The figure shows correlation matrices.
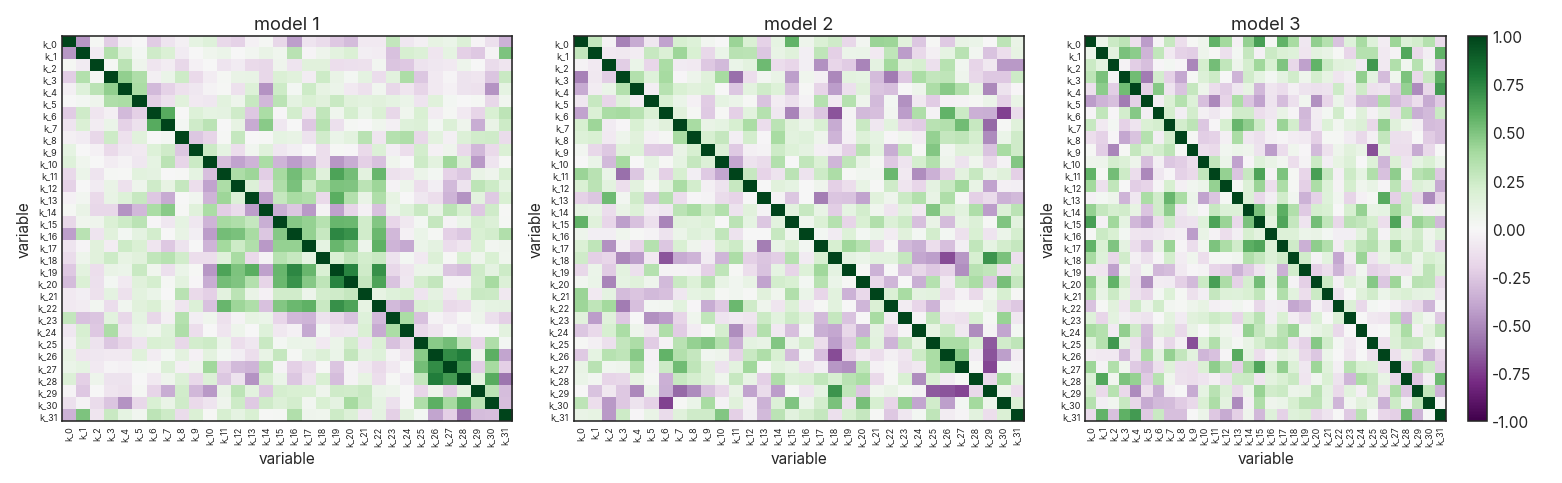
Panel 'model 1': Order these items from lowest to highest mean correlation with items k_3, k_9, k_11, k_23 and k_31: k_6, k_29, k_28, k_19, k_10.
k_28, k_29, k_10, k_6, k_19
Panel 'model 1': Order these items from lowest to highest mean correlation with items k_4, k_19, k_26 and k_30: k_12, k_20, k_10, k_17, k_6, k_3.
k_10, k_6, k_3, k_12, k_17, k_20
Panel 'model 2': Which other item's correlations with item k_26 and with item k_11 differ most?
k_18
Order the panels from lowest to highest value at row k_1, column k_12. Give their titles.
model 3, model 1, model 2
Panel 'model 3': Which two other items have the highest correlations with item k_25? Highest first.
k_2, k_20
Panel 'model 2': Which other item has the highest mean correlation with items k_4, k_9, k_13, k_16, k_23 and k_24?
k_25
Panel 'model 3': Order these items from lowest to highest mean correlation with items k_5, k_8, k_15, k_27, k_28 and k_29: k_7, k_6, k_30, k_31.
k_31, k_6, k_30, k_7
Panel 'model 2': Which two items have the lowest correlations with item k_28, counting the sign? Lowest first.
k_24, k_6
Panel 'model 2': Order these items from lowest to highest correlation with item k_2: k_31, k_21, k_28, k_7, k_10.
k_31, k_10, k_28, k_7, k_21
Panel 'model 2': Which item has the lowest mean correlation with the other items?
k_29
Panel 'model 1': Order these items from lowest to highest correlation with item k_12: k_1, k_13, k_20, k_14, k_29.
k_14, k_1, k_13, k_29, k_20
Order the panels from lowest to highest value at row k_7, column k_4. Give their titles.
model 1, model 3, model 2
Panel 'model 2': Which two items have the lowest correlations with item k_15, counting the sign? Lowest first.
k_6, k_3
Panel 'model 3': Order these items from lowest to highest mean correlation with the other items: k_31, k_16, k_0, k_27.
k_31, k_16, k_27, k_0
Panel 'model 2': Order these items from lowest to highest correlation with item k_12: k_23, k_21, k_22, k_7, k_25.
k_23, k_21, k_25, k_22, k_7
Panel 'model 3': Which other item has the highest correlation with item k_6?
k_4
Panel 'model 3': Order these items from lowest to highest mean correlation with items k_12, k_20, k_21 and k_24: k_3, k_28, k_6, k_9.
k_9, k_6, k_28, k_3
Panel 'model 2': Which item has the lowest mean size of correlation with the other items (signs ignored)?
k_16
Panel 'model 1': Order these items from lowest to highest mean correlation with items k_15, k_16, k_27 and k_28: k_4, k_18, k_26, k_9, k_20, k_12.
k_9, k_4, k_12, k_18, k_20, k_26
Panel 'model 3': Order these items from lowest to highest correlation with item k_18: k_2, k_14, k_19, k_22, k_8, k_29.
k_22, k_2, k_8, k_29, k_19, k_14
